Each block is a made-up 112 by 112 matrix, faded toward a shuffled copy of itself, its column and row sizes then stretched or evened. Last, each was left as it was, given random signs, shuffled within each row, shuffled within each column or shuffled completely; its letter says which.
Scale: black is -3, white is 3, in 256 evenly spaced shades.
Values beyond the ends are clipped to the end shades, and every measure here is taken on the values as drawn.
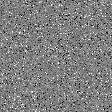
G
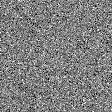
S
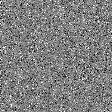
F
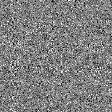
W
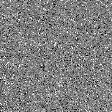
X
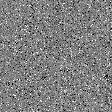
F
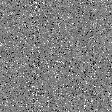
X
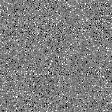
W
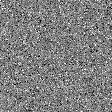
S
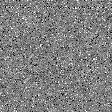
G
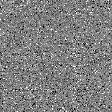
W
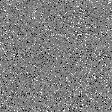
X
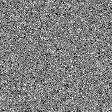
G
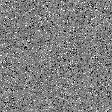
F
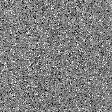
F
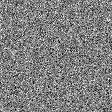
S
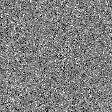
F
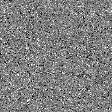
X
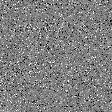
G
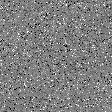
G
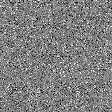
G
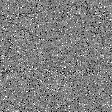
G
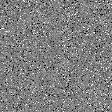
X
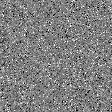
F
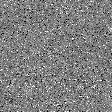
G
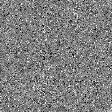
X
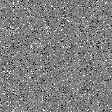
W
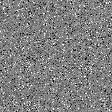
F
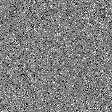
F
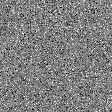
S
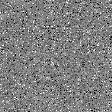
W
